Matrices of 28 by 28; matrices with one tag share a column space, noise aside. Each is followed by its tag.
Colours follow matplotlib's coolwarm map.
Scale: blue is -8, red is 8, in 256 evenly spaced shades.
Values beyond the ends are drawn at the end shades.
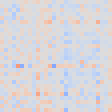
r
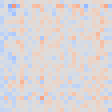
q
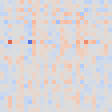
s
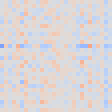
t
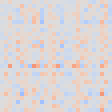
r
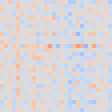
t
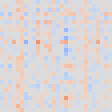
s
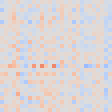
r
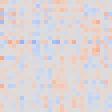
s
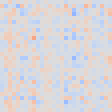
q
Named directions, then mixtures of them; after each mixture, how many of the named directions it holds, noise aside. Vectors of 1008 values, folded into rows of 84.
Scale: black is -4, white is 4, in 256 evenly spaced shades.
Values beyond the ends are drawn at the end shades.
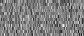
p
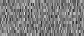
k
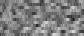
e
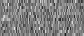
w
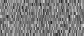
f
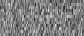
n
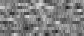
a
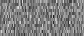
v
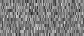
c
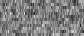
three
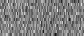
four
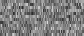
four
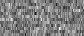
three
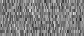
three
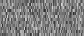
two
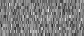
two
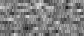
one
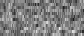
two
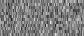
two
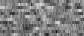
one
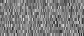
one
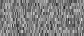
two
